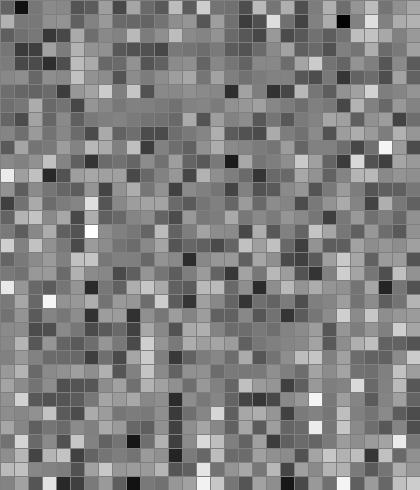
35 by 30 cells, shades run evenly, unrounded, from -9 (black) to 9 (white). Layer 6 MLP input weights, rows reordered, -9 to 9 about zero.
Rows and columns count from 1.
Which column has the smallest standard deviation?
9
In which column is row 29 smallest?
13
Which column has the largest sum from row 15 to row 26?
25
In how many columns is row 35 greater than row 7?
16
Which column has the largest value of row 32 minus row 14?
29
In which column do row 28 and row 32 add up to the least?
10
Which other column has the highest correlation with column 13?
27
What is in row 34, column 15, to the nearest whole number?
7
